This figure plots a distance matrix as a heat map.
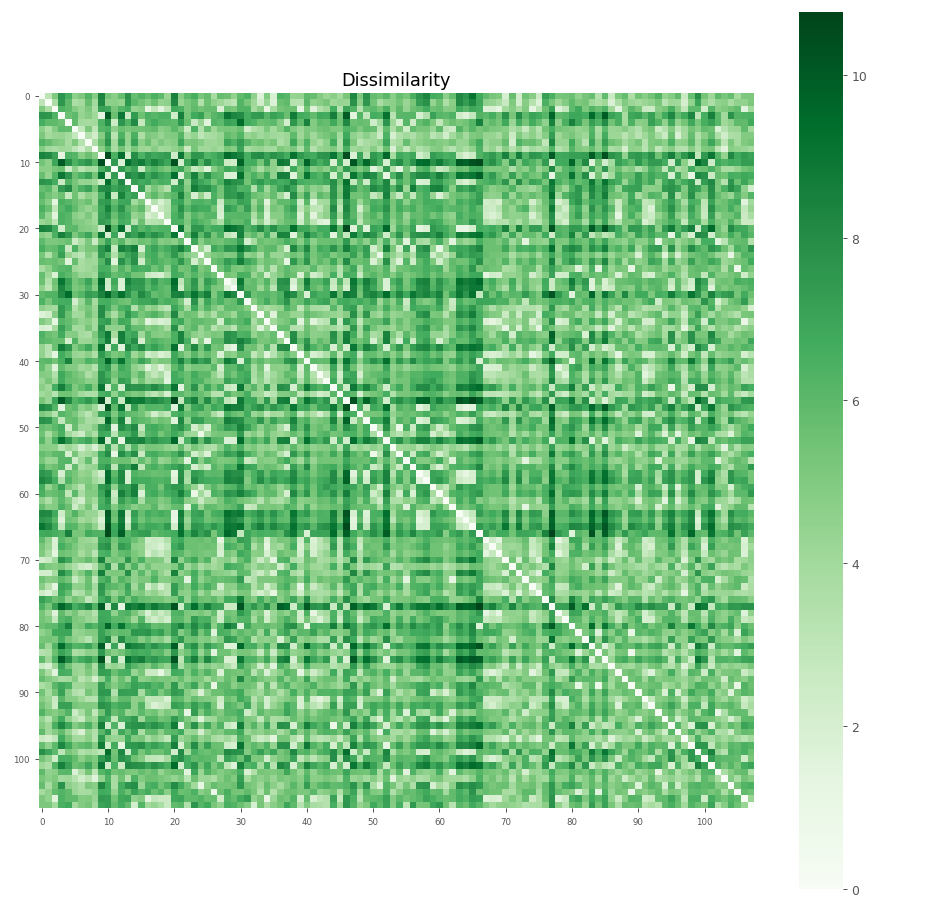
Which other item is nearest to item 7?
71
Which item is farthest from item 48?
77
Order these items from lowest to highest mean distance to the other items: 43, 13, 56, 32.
32, 43, 56, 13
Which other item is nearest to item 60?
23
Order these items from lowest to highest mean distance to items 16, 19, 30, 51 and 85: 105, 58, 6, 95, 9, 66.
6, 105, 95, 66, 58, 9
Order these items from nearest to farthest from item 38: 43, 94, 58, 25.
94, 43, 25, 58
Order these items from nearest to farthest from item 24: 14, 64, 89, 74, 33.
33, 89, 74, 64, 14
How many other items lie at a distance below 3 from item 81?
4
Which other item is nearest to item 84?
89
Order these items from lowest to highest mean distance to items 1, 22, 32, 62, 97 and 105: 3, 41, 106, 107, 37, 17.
107, 41, 106, 17, 37, 3
